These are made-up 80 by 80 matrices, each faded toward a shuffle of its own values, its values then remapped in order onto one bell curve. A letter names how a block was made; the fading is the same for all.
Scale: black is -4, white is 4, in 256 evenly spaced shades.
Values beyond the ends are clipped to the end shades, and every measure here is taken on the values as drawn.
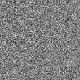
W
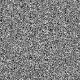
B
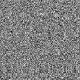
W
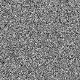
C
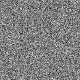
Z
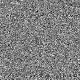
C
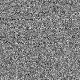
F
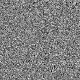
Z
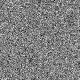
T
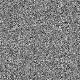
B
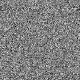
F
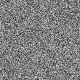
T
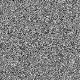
F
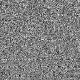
F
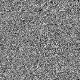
C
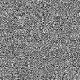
W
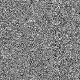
B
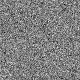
T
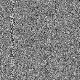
B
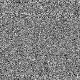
F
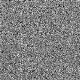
C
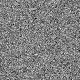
T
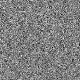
C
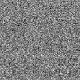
W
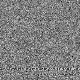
F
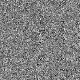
C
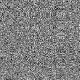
W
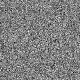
Z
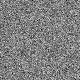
T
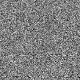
Z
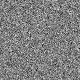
T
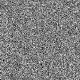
C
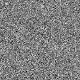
C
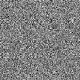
W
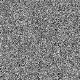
C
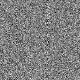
B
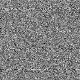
F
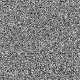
Z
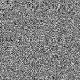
W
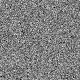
T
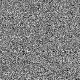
Z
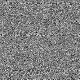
F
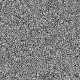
Z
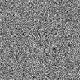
W
